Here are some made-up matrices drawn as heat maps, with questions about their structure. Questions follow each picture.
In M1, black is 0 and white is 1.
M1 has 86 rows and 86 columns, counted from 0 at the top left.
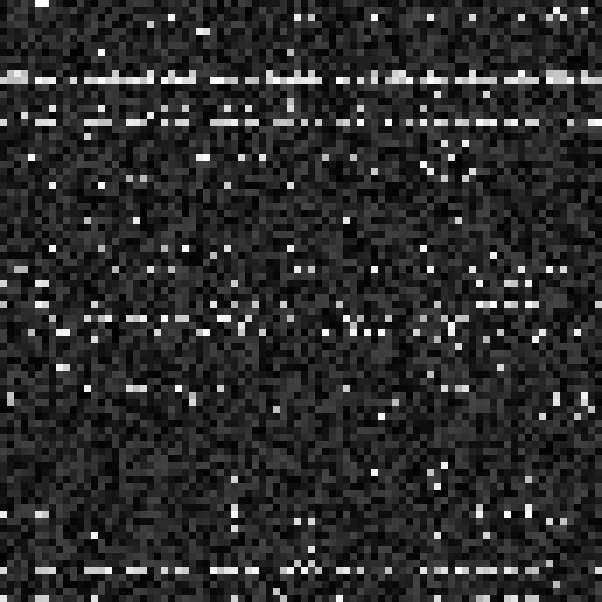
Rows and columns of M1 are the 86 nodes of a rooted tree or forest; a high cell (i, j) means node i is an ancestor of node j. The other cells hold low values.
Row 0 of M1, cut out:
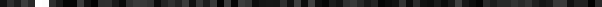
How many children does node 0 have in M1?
2
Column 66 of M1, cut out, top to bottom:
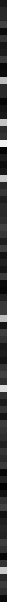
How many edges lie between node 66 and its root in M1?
7
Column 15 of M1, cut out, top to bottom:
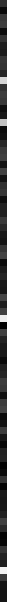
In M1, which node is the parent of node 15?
45
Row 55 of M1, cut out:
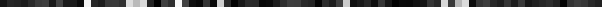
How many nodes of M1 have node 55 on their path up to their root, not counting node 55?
10
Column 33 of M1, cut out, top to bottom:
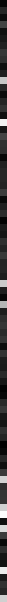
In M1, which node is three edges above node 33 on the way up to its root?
72
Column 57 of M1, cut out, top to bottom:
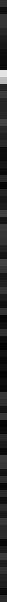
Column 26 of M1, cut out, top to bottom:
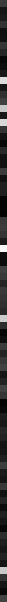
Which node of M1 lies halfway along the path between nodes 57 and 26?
81
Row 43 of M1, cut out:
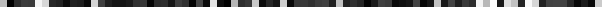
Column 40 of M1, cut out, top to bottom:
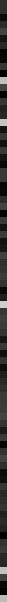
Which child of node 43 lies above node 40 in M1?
85
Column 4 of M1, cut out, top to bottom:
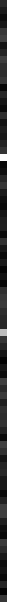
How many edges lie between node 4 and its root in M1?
2
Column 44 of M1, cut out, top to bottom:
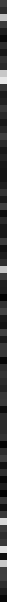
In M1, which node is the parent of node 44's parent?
80
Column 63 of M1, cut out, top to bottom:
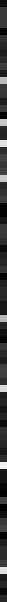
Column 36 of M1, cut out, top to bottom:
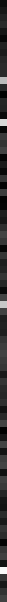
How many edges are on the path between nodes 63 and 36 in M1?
8
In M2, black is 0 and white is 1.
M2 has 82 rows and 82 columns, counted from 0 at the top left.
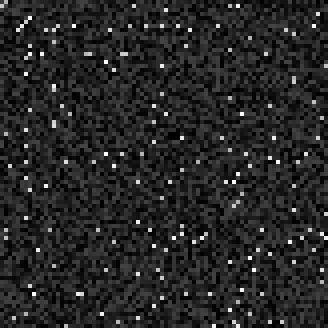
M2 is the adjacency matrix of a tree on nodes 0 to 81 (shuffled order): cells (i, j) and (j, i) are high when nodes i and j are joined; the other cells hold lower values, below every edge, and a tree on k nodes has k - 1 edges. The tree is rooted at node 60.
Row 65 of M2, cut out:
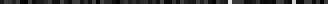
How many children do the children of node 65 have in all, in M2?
5
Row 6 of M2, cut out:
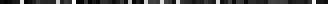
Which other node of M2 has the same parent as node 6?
25
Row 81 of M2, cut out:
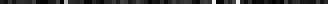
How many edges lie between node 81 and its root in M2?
8
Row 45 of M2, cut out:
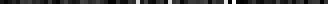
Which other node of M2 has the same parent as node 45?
51
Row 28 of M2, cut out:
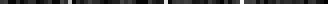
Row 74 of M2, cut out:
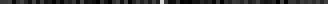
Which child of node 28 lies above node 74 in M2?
41
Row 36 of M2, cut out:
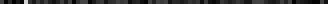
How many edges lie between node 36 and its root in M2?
6
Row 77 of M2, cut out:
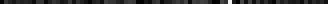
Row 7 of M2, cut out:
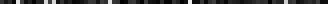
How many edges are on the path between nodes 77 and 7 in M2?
6
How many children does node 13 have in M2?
6
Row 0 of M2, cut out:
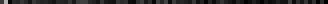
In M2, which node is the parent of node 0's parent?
59
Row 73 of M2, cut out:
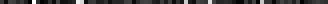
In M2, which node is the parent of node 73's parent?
57
